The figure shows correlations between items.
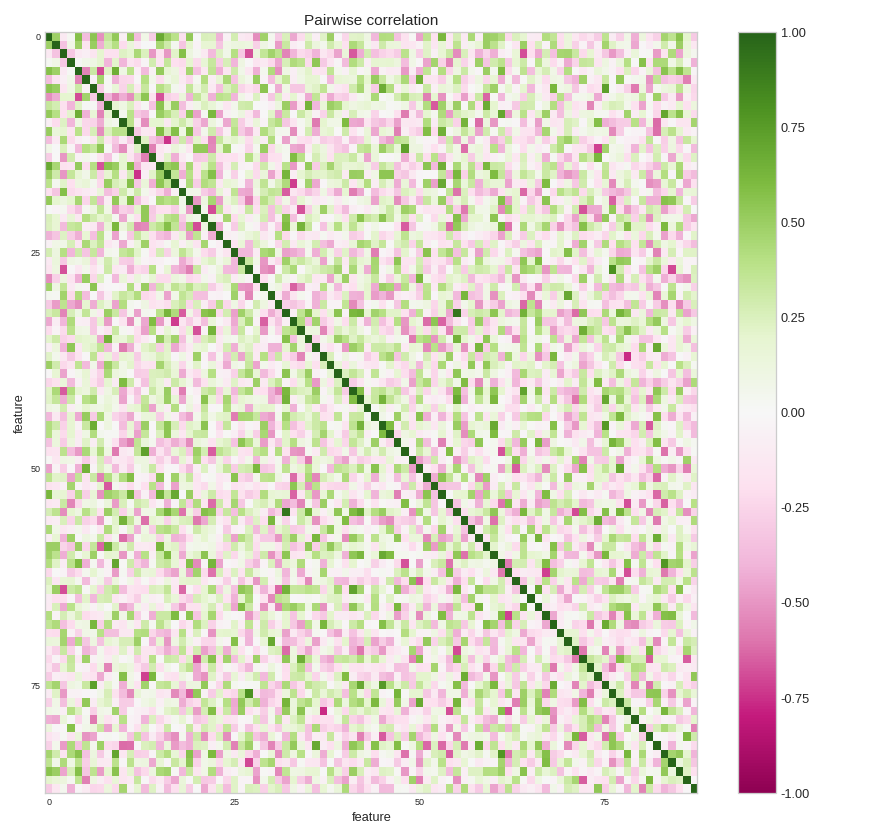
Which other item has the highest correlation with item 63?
49
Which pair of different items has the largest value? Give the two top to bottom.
32, 55
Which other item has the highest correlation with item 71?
81
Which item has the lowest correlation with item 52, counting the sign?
8
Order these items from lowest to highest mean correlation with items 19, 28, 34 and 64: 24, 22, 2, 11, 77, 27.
2, 27, 11, 24, 77, 22
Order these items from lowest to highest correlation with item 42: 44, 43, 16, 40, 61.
40, 61, 43, 44, 16
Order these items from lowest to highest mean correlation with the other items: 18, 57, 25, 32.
18, 25, 57, 32
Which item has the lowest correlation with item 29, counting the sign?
33
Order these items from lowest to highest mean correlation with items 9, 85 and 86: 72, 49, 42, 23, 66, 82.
23, 72, 82, 42, 49, 66
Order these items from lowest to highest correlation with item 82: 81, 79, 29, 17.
17, 29, 79, 81
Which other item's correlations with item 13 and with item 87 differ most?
74
